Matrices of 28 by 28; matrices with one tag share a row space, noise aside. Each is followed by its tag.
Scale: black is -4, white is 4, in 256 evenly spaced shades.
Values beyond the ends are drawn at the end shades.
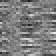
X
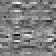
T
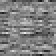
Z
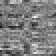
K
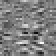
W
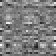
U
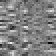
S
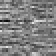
K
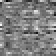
U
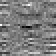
X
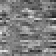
X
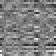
U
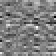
U
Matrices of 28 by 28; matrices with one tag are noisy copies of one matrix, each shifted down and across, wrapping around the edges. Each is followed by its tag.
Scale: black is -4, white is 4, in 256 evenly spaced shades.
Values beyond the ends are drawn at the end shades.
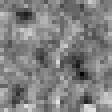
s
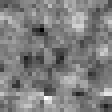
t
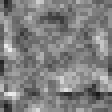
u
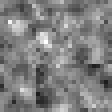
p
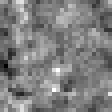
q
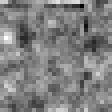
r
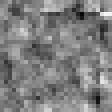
u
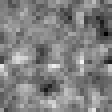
s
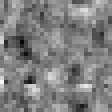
s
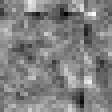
u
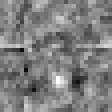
r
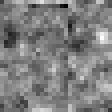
r
